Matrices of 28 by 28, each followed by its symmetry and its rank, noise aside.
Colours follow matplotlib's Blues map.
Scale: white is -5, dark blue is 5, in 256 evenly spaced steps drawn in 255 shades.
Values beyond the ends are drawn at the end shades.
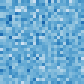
antisymmetric, rank six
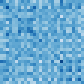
symmetric, rank three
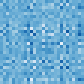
no symmetry, rank three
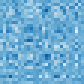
no symmetry, rank four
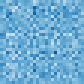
antisymmetric, rank four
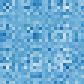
symmetric, rank three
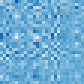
no symmetry, rank three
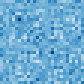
symmetric, rank six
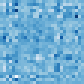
no symmetry, rank four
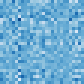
no symmetry, rank four
